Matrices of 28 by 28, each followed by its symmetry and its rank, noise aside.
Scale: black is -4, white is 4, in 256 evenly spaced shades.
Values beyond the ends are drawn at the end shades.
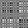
symmetric, rank one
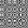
symmetric, rank two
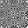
symmetric, rank three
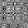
no symmetry, rank two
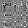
symmetric, rank two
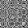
symmetric, rank three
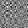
no symmetry, rank two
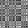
symmetric, rank one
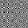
no symmetry, rank two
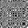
symmetric, rank three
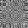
symmetric, rank three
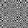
symmetric, rank two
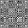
symmetric, rank two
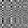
no symmetry, rank one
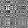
no symmetry, rank two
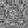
symmetric, rank three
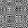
no symmetry, rank two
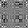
symmetric, rank two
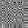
no symmetry, rank two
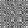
symmetric, rank two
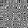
symmetric, rank three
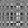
no symmetry, rank one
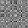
symmetric, rank two
